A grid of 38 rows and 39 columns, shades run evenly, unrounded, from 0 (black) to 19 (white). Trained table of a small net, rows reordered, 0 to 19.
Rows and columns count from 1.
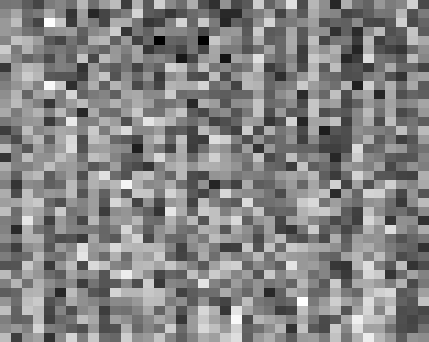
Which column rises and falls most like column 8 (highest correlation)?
11
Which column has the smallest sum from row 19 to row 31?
2
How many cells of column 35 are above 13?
8
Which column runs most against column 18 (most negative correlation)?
39
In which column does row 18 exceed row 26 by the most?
27
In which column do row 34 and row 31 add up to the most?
34
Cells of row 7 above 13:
7
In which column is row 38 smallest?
5
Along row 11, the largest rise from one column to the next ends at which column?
36
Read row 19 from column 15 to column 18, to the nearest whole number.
9 13 14 11
